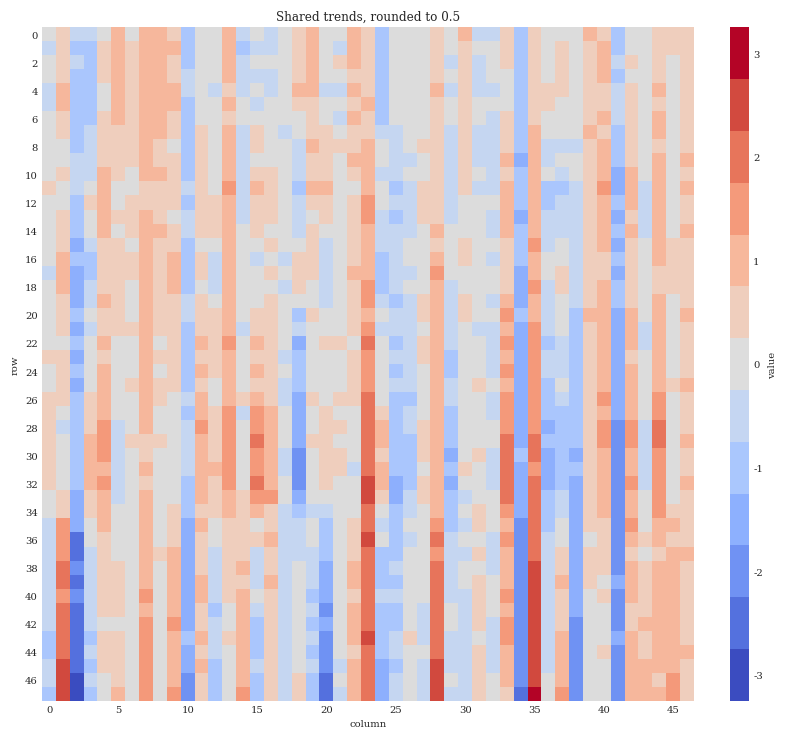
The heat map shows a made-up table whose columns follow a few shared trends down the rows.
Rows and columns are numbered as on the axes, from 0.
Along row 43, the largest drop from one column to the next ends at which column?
2
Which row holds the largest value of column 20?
11
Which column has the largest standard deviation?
20
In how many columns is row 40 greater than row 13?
18
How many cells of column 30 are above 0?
17
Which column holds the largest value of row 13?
23
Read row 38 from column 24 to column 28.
-1 -0.5 0 0 2
